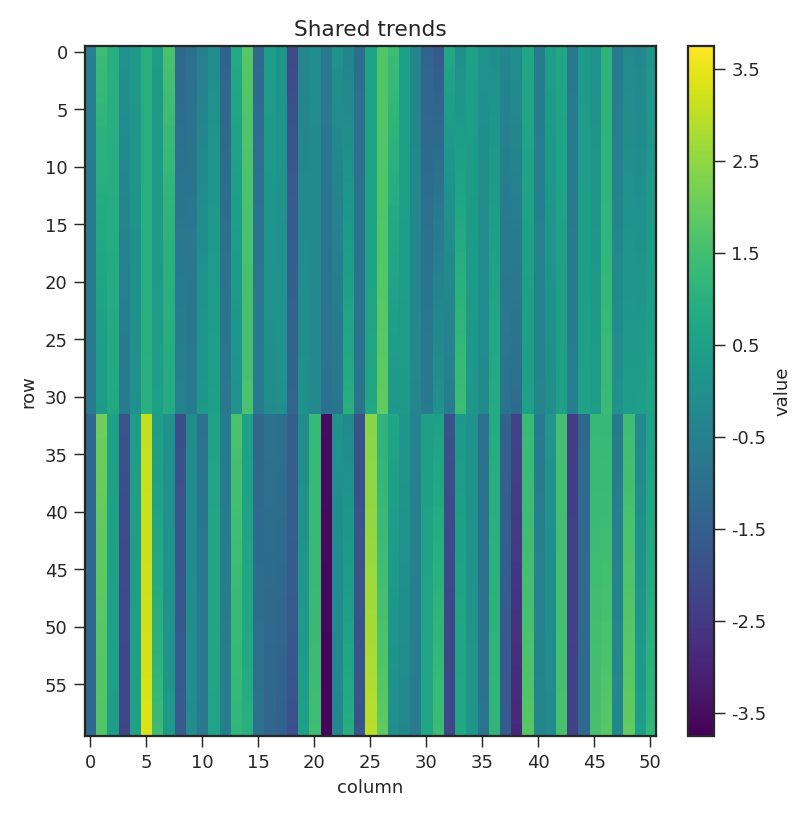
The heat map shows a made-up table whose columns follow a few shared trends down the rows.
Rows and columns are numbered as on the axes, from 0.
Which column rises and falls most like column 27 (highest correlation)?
41
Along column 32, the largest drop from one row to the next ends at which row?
32
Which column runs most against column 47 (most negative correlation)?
22
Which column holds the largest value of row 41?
5
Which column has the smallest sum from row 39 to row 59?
21
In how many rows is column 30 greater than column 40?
28
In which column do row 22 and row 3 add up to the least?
18
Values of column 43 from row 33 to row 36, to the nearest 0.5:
-2.5 -2.5 -2.5 -2.5
